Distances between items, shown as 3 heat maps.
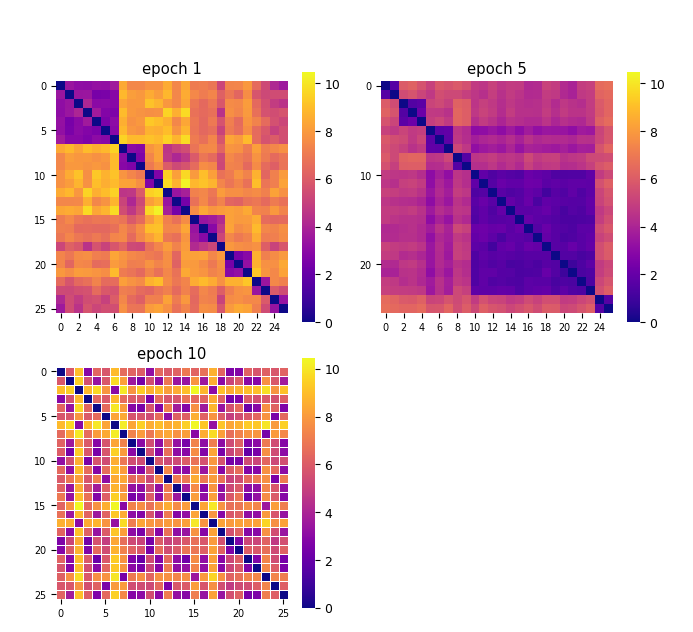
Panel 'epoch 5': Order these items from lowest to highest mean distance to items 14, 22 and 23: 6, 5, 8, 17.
17, 5, 6, 8
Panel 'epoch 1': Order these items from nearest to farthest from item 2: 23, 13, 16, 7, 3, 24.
3, 24, 23, 16, 13, 7
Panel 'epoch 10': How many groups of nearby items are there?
5
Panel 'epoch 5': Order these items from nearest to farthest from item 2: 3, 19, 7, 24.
3, 19, 7, 24
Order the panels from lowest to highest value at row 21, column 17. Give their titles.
epoch 5, epoch 1, epoch 10
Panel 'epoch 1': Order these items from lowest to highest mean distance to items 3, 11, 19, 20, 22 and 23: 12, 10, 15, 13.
10, 13, 15, 12
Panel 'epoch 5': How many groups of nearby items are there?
6
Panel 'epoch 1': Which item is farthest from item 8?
6
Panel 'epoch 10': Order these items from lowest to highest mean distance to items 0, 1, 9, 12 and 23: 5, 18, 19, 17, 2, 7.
19, 18, 5, 7, 17, 2
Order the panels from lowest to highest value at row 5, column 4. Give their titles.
epoch 1, epoch 5, epoch 10
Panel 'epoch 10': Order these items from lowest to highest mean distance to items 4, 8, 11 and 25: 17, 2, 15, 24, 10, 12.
10, 24, 12, 15, 17, 2
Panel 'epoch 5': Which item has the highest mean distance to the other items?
25
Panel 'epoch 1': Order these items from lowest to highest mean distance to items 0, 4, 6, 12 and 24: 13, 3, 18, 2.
2, 3, 18, 13
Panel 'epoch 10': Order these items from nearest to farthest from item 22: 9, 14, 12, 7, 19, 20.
9, 14, 19, 20, 12, 7
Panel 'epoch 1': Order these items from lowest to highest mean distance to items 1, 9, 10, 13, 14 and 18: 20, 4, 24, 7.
7, 24, 4, 20
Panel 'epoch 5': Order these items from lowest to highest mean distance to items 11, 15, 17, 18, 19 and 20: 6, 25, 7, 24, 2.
7, 6, 2, 24, 25
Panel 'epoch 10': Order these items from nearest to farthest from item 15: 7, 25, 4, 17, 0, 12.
7, 0, 25, 4, 12, 17
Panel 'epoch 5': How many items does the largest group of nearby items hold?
14
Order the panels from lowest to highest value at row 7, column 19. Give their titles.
epoch 5, epoch 10, epoch 1
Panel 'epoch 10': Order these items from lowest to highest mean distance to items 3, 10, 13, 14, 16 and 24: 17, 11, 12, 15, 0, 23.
11, 0, 12, 23, 15, 17
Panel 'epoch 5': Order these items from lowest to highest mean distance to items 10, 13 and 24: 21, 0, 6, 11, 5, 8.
21, 11, 5, 6, 8, 0
